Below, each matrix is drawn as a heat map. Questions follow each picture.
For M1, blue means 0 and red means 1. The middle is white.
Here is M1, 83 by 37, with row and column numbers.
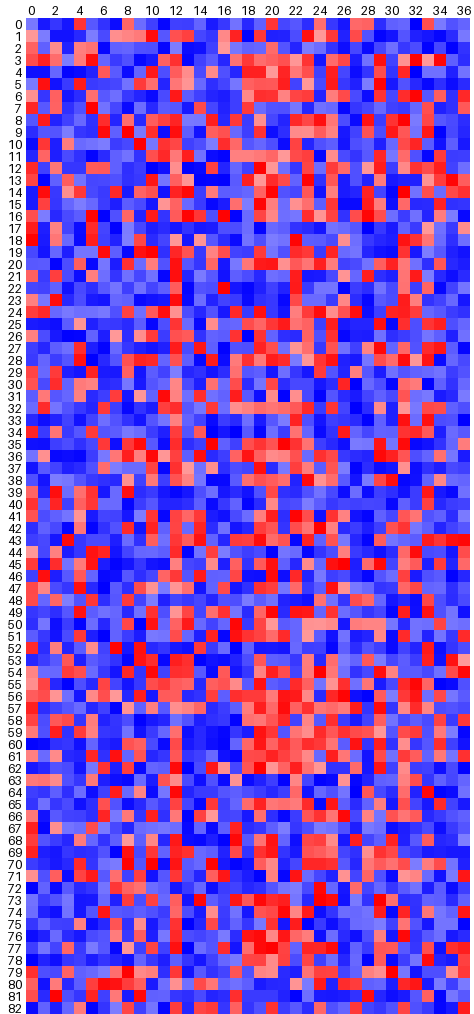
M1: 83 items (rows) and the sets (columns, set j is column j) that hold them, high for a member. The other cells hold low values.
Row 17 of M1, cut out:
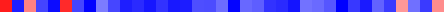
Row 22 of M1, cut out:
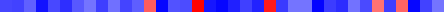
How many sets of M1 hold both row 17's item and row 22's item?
1
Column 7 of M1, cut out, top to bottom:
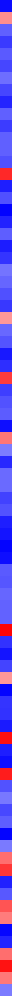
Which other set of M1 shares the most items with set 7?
9
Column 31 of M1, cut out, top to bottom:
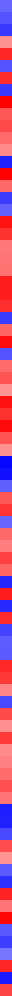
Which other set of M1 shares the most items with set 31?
12
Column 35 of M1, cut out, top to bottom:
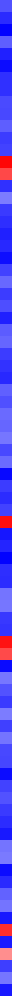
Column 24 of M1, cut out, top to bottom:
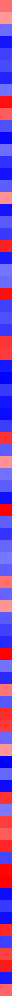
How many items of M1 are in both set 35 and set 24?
3
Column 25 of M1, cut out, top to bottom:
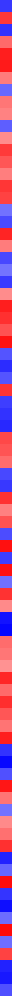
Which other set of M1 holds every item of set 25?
19
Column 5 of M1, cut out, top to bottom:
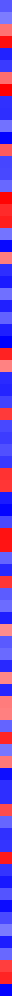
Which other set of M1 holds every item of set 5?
0
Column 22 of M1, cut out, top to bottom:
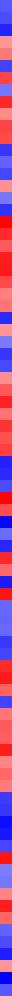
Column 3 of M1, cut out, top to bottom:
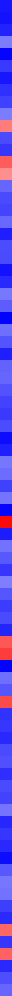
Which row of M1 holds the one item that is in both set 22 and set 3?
10
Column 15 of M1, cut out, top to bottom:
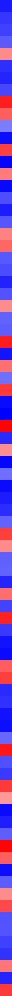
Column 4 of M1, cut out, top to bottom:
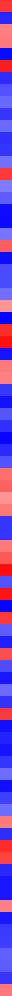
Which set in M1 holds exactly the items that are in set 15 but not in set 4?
6
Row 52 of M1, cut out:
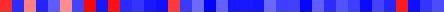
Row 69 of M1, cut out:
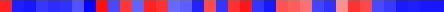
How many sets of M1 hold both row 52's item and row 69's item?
1
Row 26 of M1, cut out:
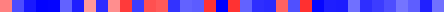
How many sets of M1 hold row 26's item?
10
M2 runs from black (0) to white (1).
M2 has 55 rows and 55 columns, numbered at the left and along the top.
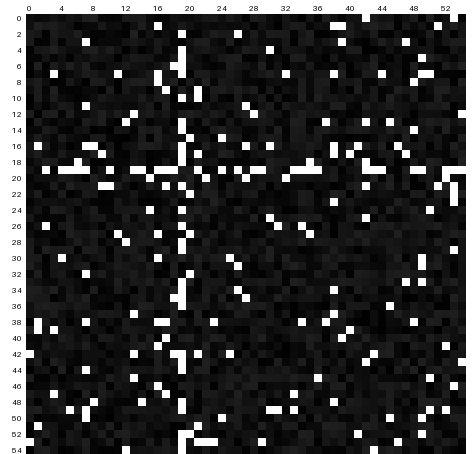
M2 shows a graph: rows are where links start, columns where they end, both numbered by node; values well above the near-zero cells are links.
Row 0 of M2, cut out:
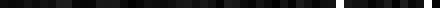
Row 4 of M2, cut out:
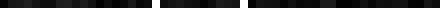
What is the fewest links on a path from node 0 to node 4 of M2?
3
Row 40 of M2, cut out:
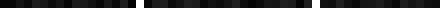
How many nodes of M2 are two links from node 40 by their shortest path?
7
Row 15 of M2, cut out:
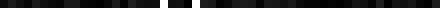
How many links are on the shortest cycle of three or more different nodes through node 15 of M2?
5
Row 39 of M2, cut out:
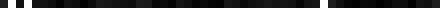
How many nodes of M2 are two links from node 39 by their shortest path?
6
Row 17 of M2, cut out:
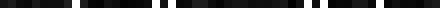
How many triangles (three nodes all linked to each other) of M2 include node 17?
2
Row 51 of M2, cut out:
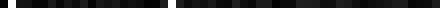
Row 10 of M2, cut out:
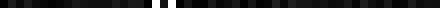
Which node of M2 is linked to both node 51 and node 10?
node 21
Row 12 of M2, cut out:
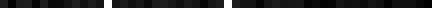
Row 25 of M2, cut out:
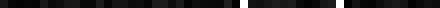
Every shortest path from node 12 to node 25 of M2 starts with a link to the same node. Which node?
node 13
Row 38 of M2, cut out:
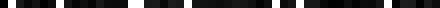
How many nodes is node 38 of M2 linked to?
8
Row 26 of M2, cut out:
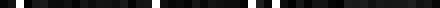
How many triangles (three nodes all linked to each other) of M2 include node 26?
2
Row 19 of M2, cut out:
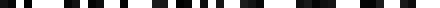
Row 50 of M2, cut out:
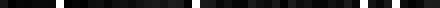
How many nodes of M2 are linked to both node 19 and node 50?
3
